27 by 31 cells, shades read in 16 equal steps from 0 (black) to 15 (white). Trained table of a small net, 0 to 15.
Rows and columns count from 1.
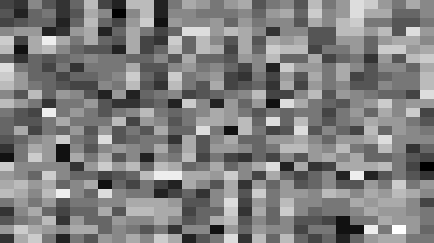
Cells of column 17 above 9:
9
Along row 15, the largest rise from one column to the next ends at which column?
18
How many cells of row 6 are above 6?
19
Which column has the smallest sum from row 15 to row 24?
31
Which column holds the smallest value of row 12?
20
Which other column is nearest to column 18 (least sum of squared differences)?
15
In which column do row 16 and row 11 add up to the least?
10
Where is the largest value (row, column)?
26, 29
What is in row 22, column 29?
11
